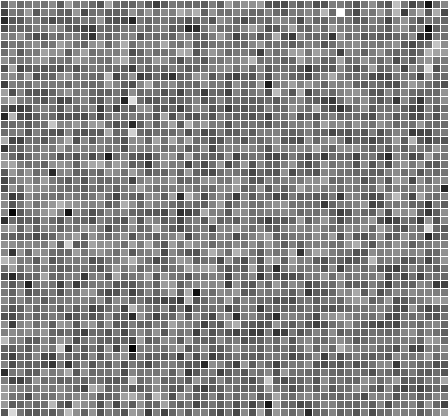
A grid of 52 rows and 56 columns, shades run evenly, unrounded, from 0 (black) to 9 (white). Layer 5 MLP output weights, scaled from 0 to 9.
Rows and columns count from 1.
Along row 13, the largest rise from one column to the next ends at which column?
17
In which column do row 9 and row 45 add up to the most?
54
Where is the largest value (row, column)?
2, 43
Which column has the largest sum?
6
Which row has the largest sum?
31
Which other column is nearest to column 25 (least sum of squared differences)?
46
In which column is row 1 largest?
50
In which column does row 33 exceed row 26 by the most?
47
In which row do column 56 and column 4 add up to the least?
36
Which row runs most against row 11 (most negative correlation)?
48
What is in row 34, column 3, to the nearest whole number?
4
